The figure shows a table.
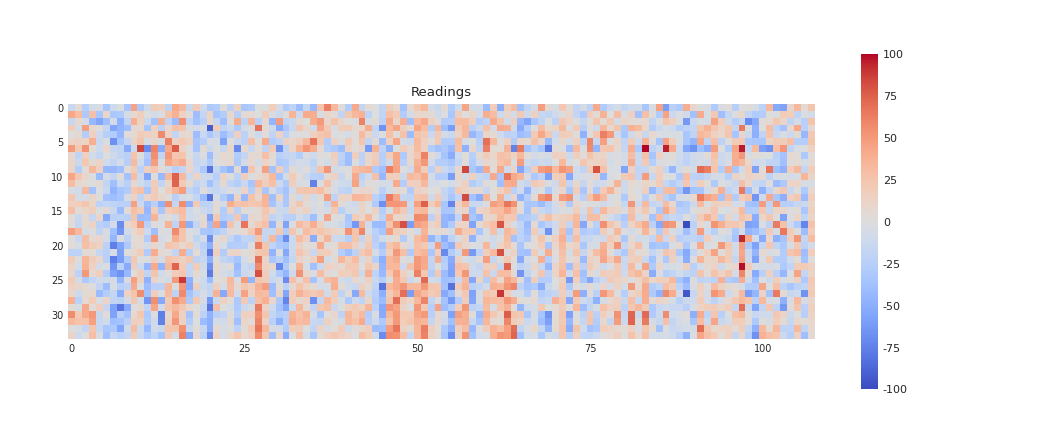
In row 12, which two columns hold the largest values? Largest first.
97, 16
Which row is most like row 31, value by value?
30
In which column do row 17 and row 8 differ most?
48
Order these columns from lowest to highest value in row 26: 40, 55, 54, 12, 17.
55, 17, 54, 12, 40
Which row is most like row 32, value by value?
33
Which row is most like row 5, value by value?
1
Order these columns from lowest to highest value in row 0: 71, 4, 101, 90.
4, 90, 71, 101
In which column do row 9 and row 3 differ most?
76
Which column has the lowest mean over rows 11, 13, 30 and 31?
20
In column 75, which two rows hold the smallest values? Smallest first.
25, 32
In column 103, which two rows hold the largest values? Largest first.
18, 6
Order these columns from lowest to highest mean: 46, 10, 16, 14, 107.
10, 107, 14, 46, 16
